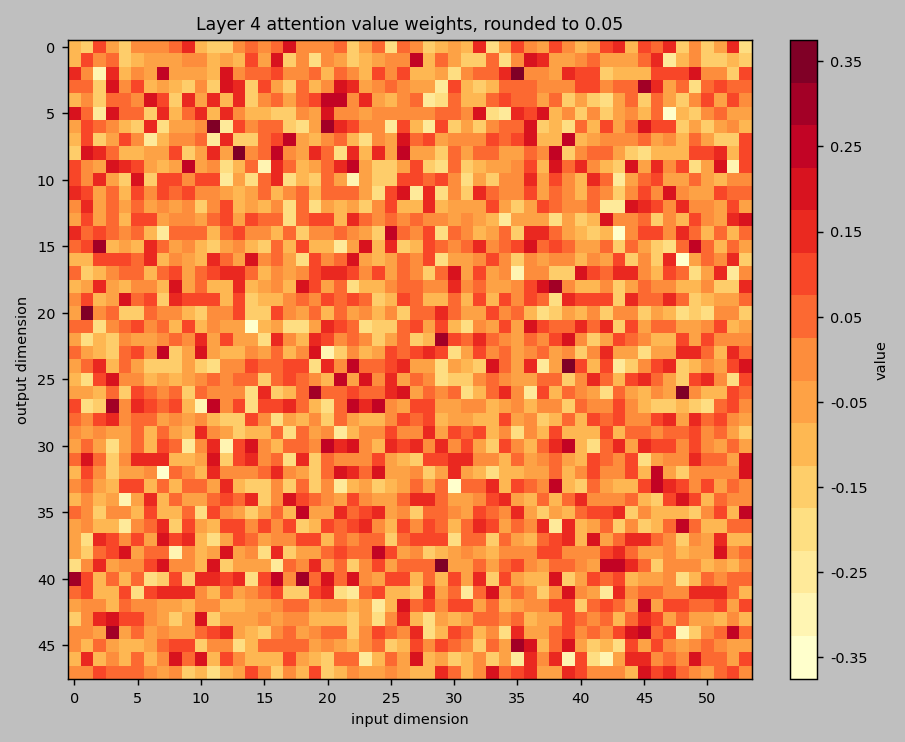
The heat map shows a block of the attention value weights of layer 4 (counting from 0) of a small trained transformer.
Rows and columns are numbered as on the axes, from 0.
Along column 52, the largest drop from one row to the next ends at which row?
17
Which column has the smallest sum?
31
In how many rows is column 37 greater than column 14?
23
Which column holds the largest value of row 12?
44
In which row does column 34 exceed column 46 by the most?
34
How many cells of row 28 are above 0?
20
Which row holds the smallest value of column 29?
3
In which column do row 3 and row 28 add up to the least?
29
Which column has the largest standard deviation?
48
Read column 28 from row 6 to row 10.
-0.25 0.1 -0.05 -0.15 0.05
